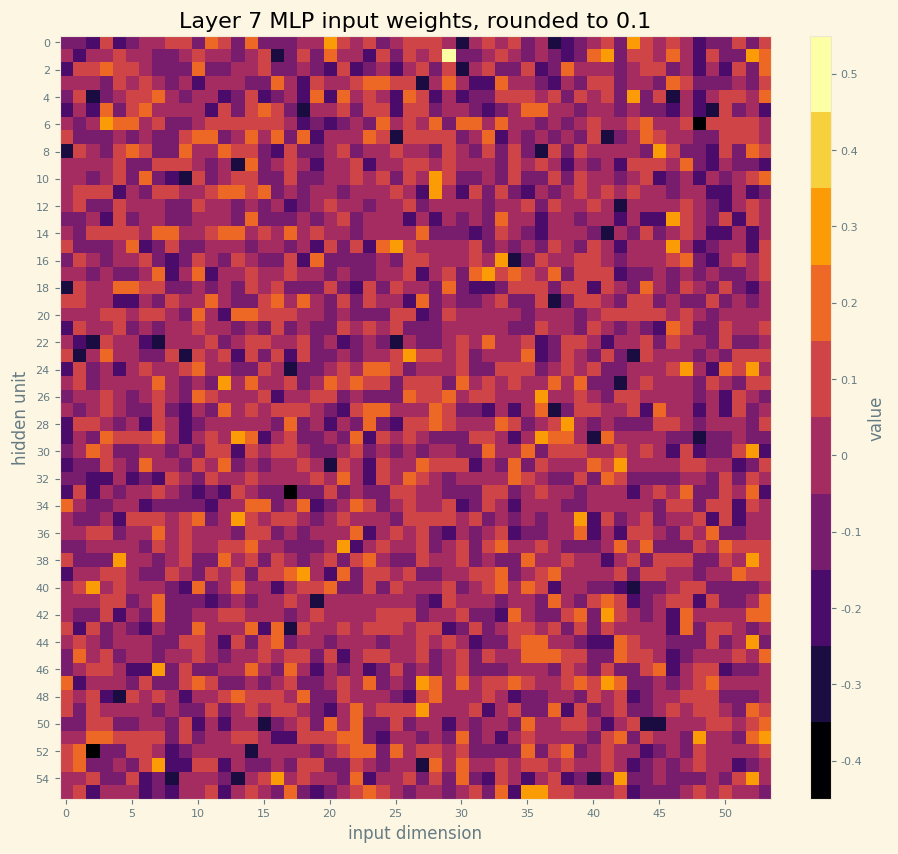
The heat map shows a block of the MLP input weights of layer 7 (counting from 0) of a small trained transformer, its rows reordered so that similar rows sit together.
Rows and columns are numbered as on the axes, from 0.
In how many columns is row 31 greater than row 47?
19
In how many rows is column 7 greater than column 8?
32
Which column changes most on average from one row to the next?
52
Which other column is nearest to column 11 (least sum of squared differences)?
51
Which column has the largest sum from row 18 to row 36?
14
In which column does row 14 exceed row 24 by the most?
17
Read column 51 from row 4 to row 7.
0.1 -0.1 0.1 0.1
